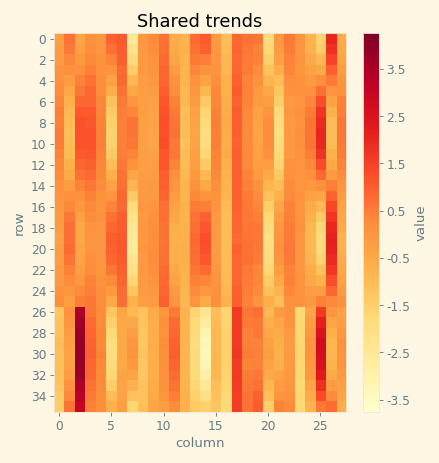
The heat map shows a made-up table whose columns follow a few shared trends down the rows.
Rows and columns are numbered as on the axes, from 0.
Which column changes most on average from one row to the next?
25
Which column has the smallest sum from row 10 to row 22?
7
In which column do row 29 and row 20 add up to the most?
2
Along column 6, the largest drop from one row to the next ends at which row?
26
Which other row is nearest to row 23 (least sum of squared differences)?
16
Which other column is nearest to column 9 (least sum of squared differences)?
8
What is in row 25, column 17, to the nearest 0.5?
1
